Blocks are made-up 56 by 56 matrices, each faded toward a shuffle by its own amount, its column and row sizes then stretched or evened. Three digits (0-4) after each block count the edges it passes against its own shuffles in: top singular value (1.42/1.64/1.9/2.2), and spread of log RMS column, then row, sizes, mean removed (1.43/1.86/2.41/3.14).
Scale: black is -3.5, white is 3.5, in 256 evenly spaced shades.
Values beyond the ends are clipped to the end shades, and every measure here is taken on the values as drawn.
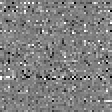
0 1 3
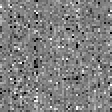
0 3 0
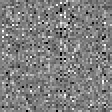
2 3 0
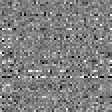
3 1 3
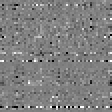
3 1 3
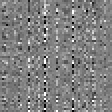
4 4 0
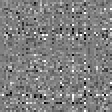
3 3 3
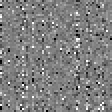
2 3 0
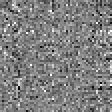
2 2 1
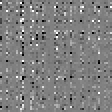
2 4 3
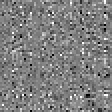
1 3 1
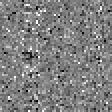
2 1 0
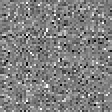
3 1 0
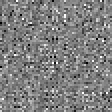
2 1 2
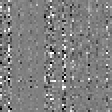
1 4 1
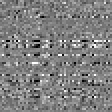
4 1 4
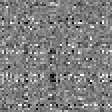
3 1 3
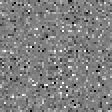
2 0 1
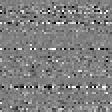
2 0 4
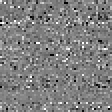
1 0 3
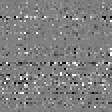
1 1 4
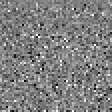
1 0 2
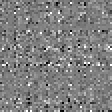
0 2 3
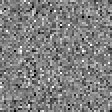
0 2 0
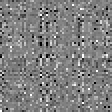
4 3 1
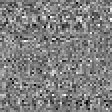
2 0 3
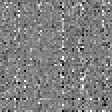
1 3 2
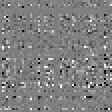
1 3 4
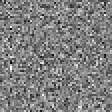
1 1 0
